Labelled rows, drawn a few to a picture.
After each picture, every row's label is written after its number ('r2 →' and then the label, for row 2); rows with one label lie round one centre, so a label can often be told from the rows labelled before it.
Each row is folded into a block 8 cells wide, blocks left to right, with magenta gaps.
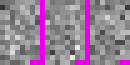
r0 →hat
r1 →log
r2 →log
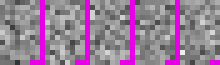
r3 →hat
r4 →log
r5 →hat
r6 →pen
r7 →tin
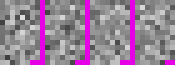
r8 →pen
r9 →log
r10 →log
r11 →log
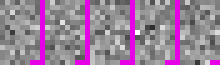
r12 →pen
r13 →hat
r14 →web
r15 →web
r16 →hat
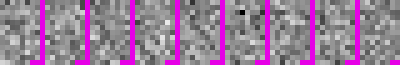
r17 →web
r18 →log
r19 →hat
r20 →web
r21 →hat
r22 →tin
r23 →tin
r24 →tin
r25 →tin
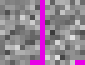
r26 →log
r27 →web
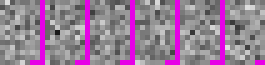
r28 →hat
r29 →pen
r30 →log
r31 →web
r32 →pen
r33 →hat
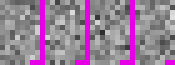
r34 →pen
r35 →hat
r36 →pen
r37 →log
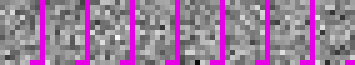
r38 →pen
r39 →pen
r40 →web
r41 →hat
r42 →hat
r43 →log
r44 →hat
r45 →tin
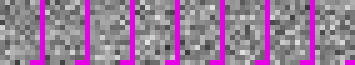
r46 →hat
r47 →hat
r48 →log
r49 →tin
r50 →log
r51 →log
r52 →web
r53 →tin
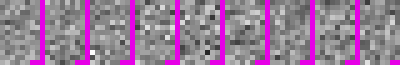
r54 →web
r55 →web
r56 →tin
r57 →pen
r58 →log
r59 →log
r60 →pen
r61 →log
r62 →web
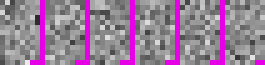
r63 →hat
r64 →log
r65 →tin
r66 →pen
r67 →web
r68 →log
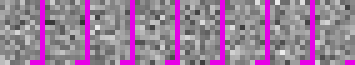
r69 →web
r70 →hat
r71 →tin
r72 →hat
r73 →tin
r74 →hat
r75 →hat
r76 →pen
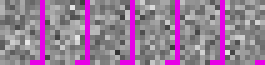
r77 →web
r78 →pen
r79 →log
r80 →tin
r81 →log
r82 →tin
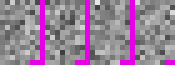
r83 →web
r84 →pen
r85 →hat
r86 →log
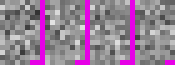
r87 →tin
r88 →pen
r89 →tin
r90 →pen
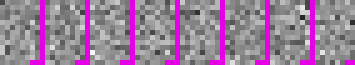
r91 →tin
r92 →pen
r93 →tin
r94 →tin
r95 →tin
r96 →web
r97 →log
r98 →hat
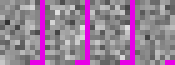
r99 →web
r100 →pen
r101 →pen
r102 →pen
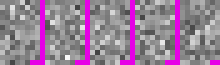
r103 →pen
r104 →pen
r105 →tin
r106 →tin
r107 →web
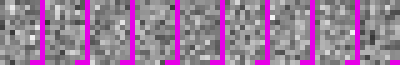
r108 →pen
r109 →pen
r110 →web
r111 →log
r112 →tin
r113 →web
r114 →web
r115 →pen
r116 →pen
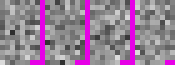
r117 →pen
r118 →hat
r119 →log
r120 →tin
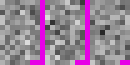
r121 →tin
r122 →web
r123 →pen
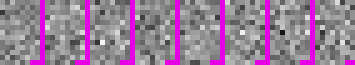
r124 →tin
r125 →log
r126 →web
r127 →web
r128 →hat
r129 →web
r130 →pen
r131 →web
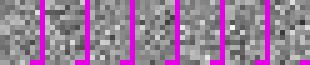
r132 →log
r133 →tin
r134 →web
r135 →hat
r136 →hat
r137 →web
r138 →pen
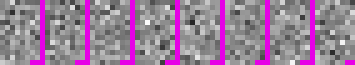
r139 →web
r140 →pen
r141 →tin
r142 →log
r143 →hat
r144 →tin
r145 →log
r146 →web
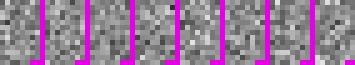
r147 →hat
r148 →pen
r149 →log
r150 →log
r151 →web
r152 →web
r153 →hat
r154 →web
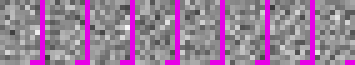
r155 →pen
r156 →hat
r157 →pen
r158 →web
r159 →tin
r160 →log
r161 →log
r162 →tin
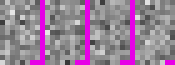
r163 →pen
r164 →tin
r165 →hat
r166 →web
